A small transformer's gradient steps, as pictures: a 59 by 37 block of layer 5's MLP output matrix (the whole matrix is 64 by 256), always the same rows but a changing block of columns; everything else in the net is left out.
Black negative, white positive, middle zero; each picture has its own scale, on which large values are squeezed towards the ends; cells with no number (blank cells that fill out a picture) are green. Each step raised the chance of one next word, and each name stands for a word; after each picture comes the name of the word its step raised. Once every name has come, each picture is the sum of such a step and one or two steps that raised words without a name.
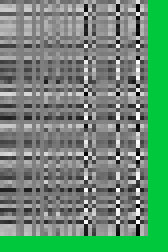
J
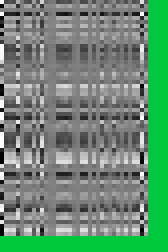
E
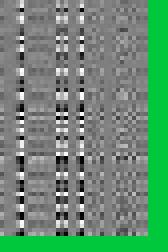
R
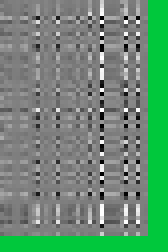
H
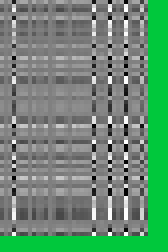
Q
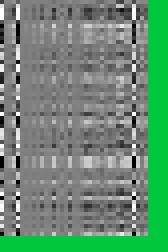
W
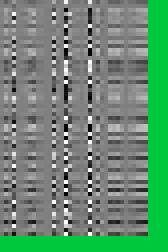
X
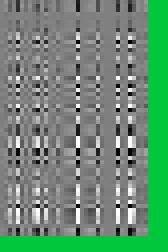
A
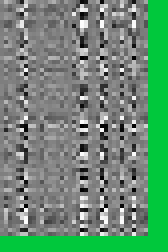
Q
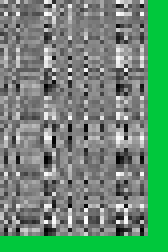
E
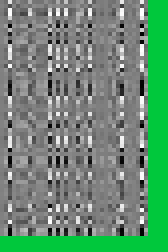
E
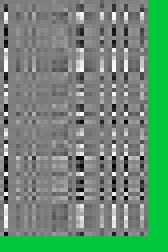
W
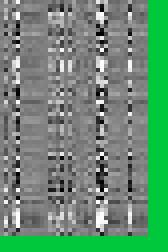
X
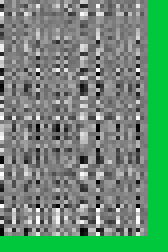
E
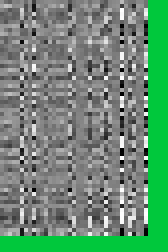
A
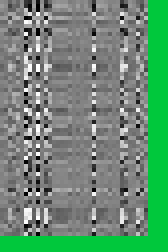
H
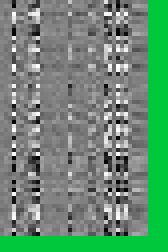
E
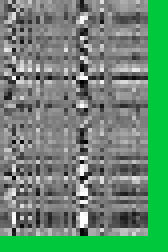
A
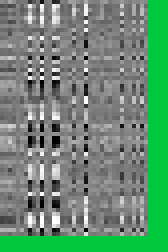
Q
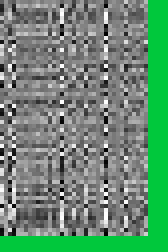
A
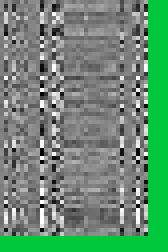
A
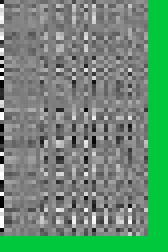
R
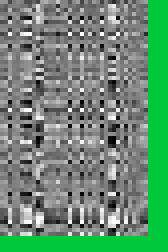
H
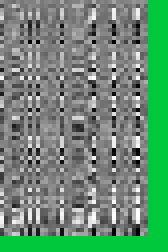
A
